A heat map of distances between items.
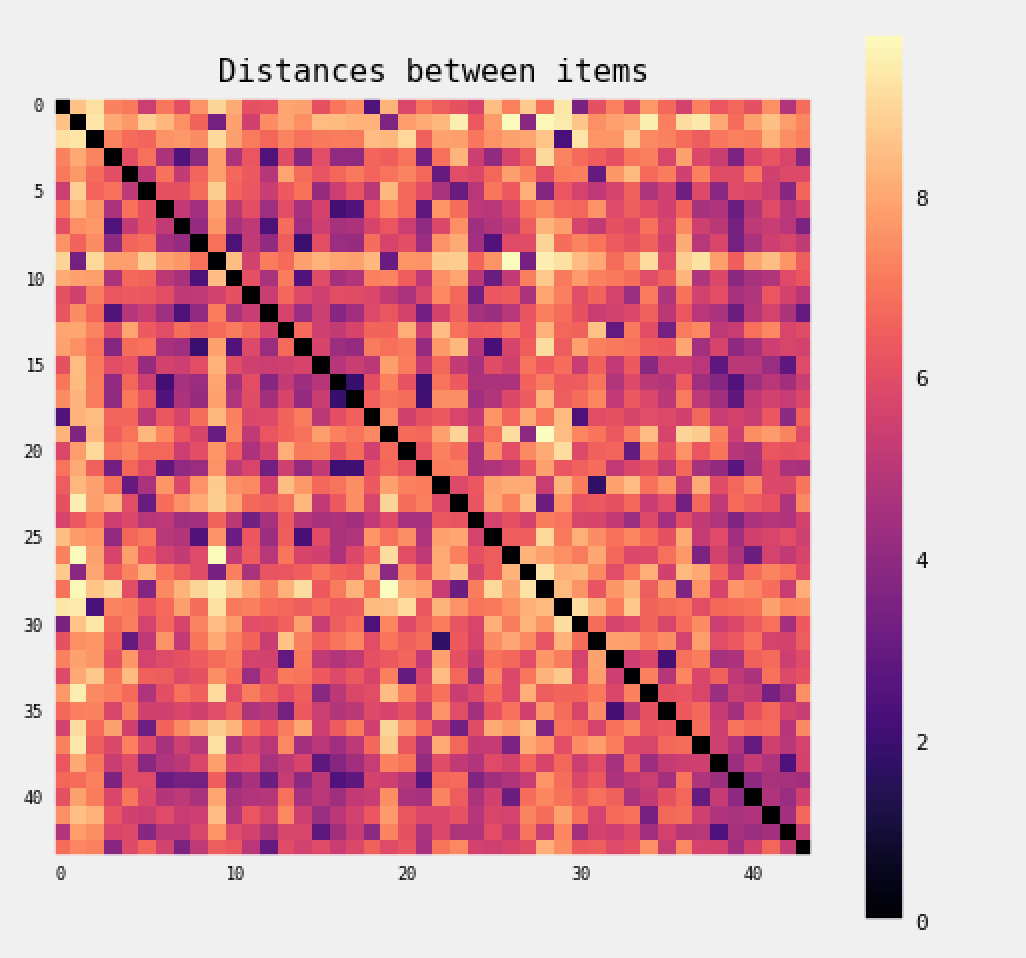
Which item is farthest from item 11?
28
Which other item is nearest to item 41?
34
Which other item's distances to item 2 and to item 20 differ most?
29
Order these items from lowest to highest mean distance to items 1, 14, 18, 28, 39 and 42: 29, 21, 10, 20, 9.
21, 10, 20, 9, 29
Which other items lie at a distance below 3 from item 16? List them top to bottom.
6, 17, 21, 39
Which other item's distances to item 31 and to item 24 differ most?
22
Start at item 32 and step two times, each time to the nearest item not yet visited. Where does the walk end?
13
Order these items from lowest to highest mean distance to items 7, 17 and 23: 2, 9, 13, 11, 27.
11, 13, 27, 2, 9
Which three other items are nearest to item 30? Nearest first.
18, 0, 42
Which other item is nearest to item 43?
12
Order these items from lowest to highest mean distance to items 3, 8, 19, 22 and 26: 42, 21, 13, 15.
21, 42, 15, 13
